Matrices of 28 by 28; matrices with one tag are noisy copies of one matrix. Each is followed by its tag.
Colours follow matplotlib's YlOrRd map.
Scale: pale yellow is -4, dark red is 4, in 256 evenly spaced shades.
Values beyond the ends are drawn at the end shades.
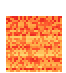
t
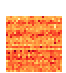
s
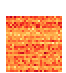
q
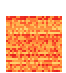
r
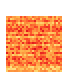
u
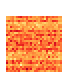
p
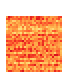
r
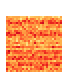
s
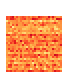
r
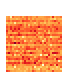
u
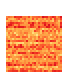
q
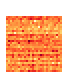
r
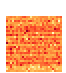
u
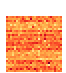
p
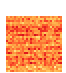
u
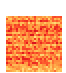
u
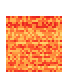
q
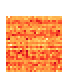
s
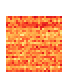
q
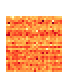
s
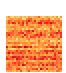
s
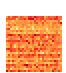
r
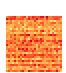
r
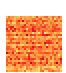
u
